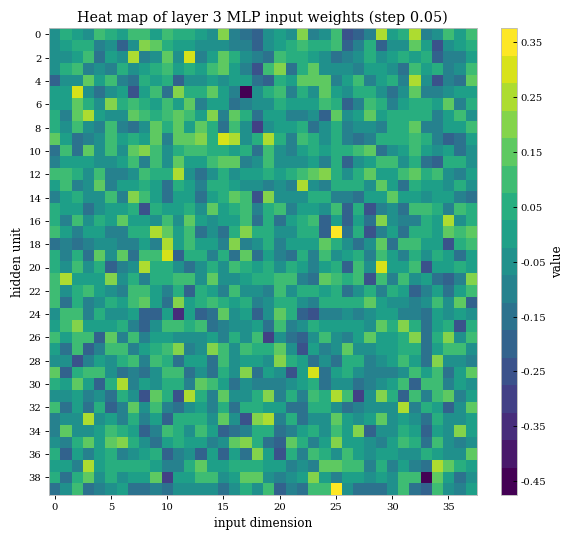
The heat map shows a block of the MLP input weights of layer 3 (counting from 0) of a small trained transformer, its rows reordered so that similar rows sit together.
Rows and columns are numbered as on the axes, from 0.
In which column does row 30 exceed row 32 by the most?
6
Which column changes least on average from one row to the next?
30
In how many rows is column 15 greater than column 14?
17
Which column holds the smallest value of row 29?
21
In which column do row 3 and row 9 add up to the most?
15
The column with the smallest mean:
33
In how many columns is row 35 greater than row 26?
17
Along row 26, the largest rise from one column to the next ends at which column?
5
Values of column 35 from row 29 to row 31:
-0.15 -0.1 0.15
